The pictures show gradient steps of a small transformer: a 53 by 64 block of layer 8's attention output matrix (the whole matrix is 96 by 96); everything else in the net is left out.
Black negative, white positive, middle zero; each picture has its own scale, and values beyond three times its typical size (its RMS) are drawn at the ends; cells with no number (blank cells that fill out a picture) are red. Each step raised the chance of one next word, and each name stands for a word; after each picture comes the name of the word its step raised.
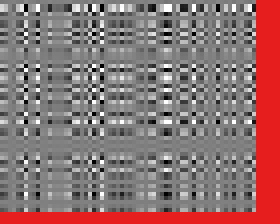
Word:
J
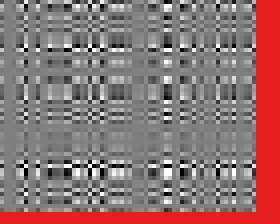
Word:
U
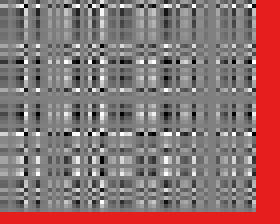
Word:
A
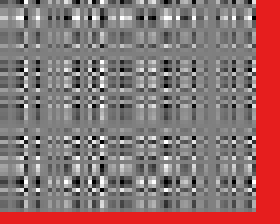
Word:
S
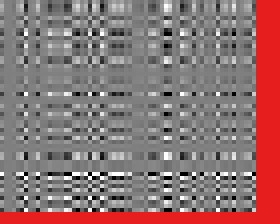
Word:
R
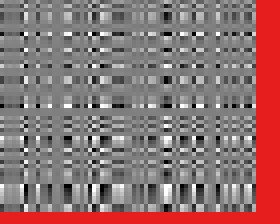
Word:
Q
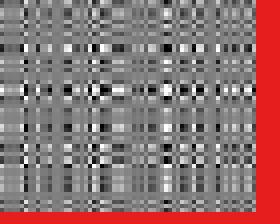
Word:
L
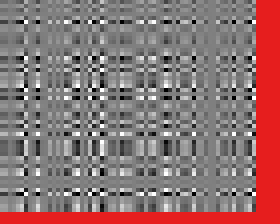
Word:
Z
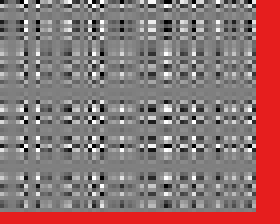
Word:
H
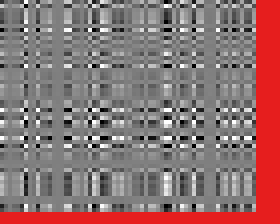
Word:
H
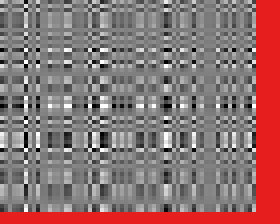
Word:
Q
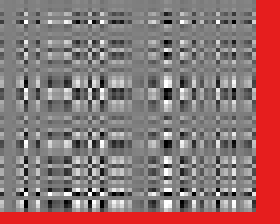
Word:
Z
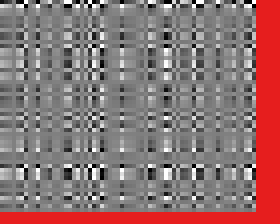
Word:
U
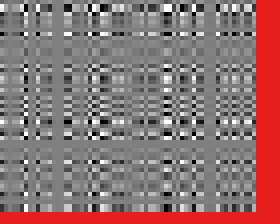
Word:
J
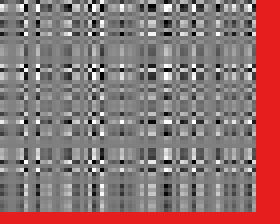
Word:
J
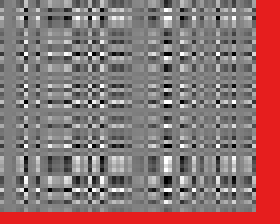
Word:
S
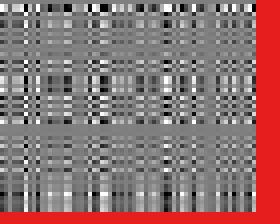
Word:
J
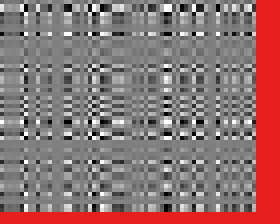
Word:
J
